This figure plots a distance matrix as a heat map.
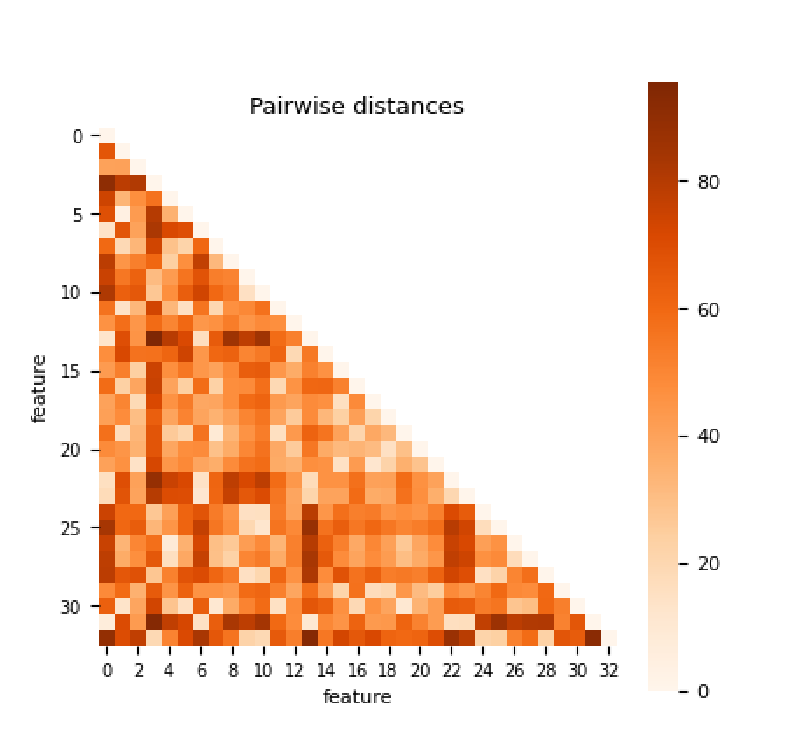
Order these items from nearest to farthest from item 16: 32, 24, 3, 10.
24, 10, 32, 3
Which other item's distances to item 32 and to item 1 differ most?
5
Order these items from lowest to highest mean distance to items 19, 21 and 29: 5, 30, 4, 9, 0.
30, 4, 5, 0, 9
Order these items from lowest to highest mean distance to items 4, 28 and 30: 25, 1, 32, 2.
1, 25, 32, 2
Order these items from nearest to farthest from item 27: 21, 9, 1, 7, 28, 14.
7, 1, 21, 9, 28, 14
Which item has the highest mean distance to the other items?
3
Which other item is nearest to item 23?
6
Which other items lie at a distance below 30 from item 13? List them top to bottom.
0, 6, 22, 23, 31
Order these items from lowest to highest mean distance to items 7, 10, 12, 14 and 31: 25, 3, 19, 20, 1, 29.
20, 19, 29, 25, 1, 3
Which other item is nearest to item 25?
10
